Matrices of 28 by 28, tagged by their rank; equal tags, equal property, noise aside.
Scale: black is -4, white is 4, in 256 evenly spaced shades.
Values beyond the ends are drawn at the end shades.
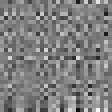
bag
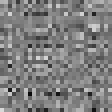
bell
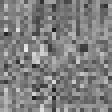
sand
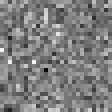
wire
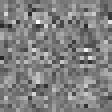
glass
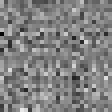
glass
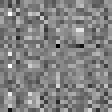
bell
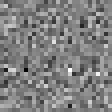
wire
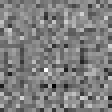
glass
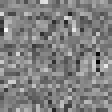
wire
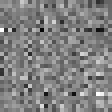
glass
